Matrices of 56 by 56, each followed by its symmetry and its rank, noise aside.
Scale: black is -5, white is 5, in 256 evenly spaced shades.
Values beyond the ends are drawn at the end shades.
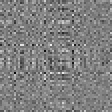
antisymmetric, rank two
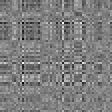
symmetric, rank one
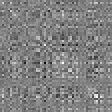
symmetric, rank three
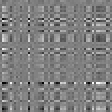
no symmetry, rank one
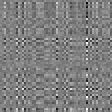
no symmetry, rank one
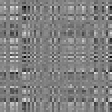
no symmetry, rank one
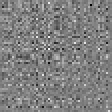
symmetric, rank three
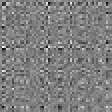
symmetric, rank two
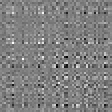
symmetric, rank two
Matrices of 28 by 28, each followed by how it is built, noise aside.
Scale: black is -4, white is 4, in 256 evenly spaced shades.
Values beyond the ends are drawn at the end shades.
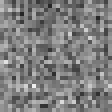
blocks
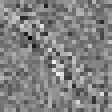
banded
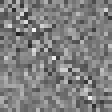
banded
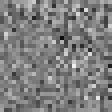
upper triangular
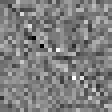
banded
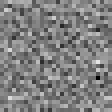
repeating rows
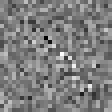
banded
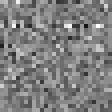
uneven rows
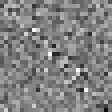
banded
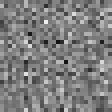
low rank
